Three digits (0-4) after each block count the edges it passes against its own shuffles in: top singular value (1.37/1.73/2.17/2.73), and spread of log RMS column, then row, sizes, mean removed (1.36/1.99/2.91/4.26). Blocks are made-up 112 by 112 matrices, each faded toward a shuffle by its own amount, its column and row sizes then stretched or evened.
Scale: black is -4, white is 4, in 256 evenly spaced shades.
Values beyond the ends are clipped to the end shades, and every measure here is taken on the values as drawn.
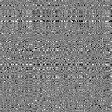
4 0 3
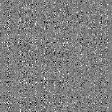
1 3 2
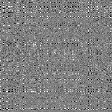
4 2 3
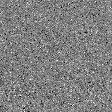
0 0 1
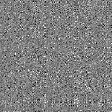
3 2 2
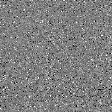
1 1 2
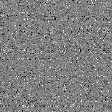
2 0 2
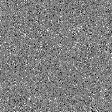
2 1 1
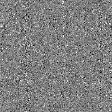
1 2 1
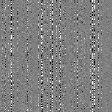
4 4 0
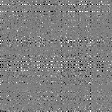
4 2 3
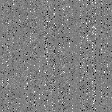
0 3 0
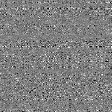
3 1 3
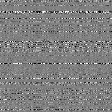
4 0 4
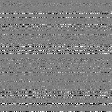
4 0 4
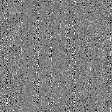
0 3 1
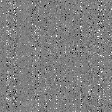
0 3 1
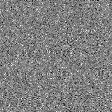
2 0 1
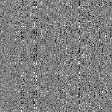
3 3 1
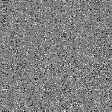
2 1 1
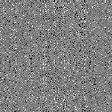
3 2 0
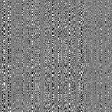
4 4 1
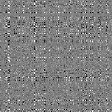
4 3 3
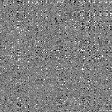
3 2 2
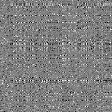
4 1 3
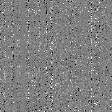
2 3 0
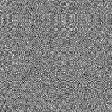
4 0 1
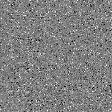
1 1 1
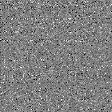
2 1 2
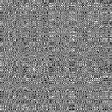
4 1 3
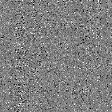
1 2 1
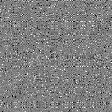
4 0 2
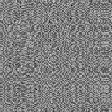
4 0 0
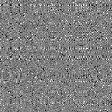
4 1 2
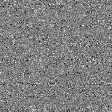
2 0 2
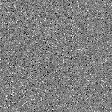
2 1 0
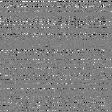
3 1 4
